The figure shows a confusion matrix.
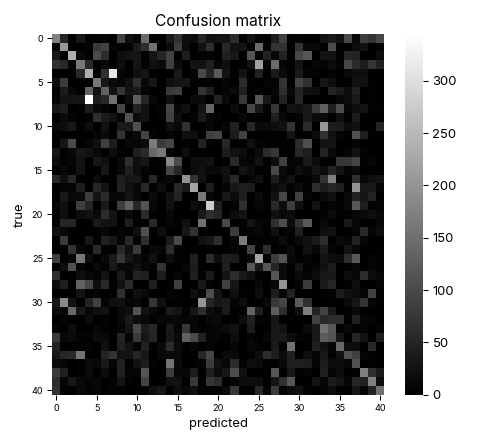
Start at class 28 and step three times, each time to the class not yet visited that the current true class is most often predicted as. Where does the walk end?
37
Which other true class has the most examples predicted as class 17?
34
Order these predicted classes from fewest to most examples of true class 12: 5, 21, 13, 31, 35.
35, 5, 21, 13, 31
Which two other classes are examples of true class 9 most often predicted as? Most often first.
14, 5
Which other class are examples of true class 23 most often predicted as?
15
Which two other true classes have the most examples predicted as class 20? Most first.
4, 11
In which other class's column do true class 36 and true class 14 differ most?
3
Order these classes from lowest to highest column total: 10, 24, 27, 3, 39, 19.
39, 24, 3, 10, 19, 27
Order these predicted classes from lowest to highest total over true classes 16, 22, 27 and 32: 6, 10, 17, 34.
6, 10, 17, 34
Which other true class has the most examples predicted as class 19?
8
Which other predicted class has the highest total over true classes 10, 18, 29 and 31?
33
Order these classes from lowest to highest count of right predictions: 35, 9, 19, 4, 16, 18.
9, 35, 18, 16, 4, 19
